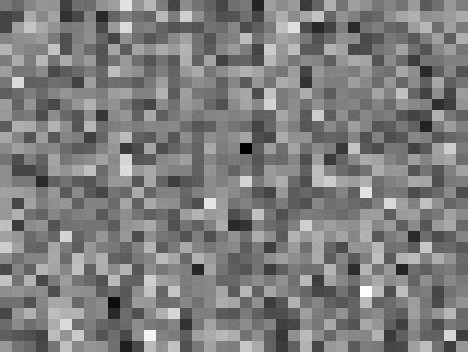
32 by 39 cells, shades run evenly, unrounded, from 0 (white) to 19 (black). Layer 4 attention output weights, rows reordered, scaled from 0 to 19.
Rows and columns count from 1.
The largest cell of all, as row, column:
14, 21
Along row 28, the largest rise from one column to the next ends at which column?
10
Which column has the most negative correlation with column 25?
18
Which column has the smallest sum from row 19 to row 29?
31
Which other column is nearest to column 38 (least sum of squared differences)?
5
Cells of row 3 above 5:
35
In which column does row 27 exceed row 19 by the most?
33
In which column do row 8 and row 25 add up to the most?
34
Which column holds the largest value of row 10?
37
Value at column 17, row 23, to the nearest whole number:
9
